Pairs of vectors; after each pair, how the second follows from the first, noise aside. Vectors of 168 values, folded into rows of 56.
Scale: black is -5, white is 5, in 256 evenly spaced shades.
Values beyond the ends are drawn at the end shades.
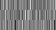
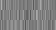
reversed, negated, shrunk.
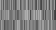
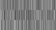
reversed, negated, shrunk.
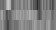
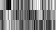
negated, scaled up.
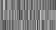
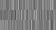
reversed, negated, shrunk.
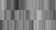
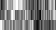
negated, scaled up.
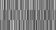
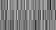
wrapped around, negated.
